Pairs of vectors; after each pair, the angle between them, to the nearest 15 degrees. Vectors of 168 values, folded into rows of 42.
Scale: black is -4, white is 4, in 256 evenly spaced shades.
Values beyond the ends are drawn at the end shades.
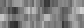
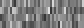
120 degrees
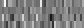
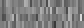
105 degrees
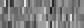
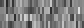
75 degrees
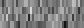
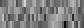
45 degrees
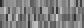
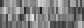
45 degrees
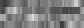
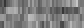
30 degrees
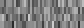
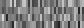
30 degrees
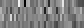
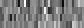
150 degrees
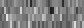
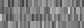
105 degrees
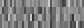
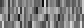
105 degrees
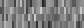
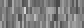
75 degrees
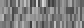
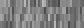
45 degrees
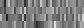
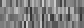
105 degrees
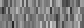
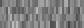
120 degrees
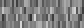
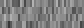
105 degrees
